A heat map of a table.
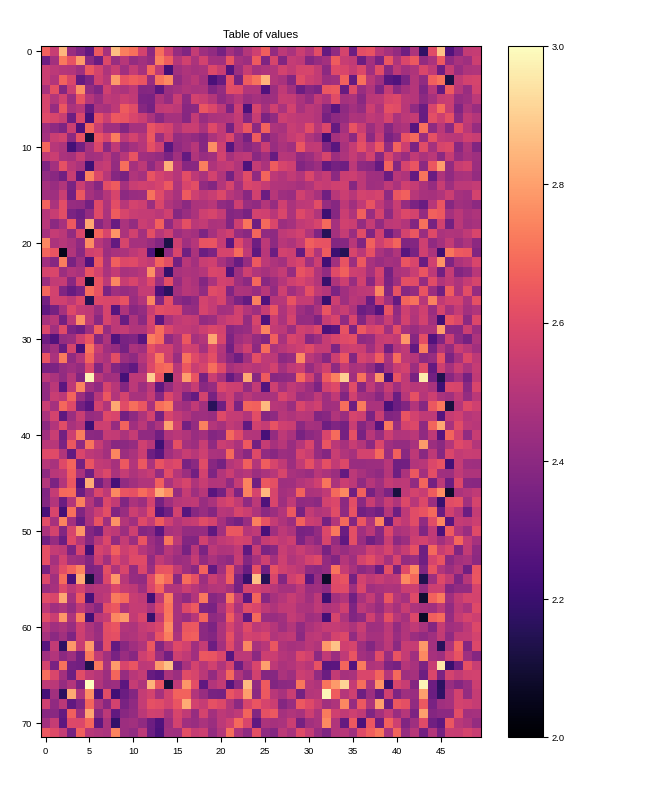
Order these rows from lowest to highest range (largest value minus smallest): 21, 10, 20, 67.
10, 20, 21, 67
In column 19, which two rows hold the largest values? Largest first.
30, 10
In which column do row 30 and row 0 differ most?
8
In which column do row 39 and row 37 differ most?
39
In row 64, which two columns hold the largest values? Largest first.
45, 14
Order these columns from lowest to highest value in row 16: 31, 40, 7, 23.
23, 7, 40, 31
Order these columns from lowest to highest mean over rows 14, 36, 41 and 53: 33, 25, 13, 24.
13, 24, 33, 25
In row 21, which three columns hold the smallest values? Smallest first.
13, 2, 34
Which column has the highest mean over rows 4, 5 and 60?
4
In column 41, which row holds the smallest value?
21
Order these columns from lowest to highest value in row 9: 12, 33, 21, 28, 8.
33, 28, 21, 12, 8
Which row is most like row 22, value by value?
17
